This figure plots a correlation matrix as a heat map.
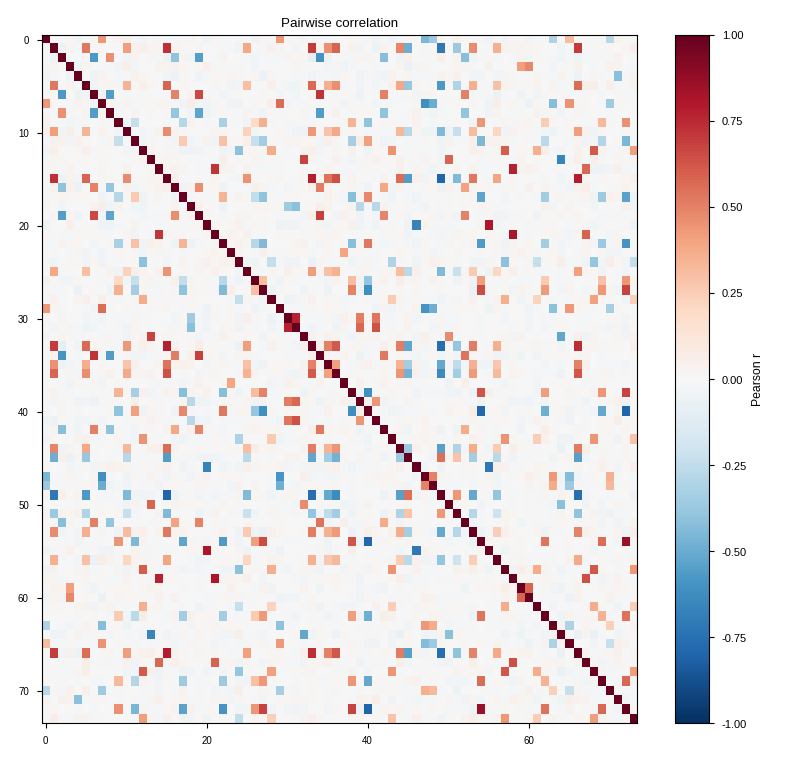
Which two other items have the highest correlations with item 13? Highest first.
32, 50
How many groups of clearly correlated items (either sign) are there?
12
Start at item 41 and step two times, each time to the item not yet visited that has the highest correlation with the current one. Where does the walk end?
30
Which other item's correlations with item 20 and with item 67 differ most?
55
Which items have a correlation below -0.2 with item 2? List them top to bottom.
6, 16, 19, 34, 42, 52
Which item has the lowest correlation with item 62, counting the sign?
40
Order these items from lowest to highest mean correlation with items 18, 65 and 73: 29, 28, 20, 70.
70, 20, 28, 29
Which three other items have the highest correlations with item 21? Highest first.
58, 14, 67
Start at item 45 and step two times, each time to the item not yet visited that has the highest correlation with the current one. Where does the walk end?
51
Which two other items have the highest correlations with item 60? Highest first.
59, 3
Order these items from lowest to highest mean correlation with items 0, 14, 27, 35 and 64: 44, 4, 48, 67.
48, 4, 44, 67
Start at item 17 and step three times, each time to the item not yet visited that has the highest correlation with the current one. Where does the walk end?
11
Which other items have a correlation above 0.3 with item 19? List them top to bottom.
6, 16, 34, 42, 52
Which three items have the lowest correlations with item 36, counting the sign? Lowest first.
49, 45, 51
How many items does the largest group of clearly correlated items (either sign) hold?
15
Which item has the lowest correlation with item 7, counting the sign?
47
